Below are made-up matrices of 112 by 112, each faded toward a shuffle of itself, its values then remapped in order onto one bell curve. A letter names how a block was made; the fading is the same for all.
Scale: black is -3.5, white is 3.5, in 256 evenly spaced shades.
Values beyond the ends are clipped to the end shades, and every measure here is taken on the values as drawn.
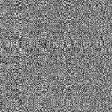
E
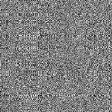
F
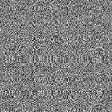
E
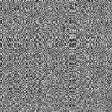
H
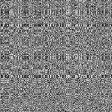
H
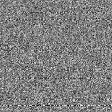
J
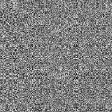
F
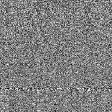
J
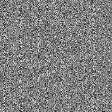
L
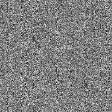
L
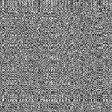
H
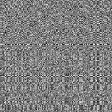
H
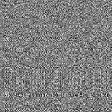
E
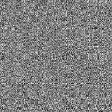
F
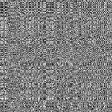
H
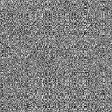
E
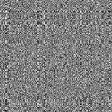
E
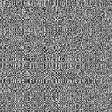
H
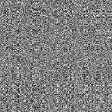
F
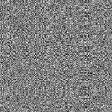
E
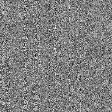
L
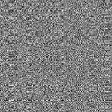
E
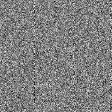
L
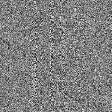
L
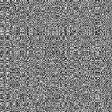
H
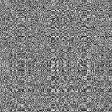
H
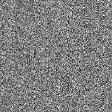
L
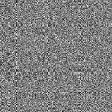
F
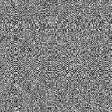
E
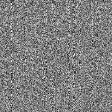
L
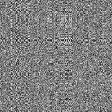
F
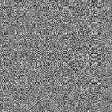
E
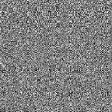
F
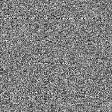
J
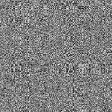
F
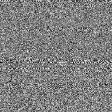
J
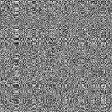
H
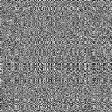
H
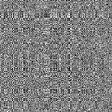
H
